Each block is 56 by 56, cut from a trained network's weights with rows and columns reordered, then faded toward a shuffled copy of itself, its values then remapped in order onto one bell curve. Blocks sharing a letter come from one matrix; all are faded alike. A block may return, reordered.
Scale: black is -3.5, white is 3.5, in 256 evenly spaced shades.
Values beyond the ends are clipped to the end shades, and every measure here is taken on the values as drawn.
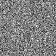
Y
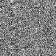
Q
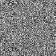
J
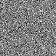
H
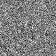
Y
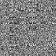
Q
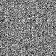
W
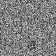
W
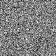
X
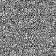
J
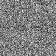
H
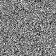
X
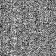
W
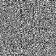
Q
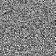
J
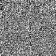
J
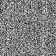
W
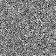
X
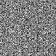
W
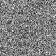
H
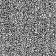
W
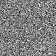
X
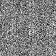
W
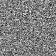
Y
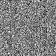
W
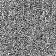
W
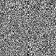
Q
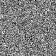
X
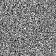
Y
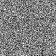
H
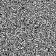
X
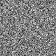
H
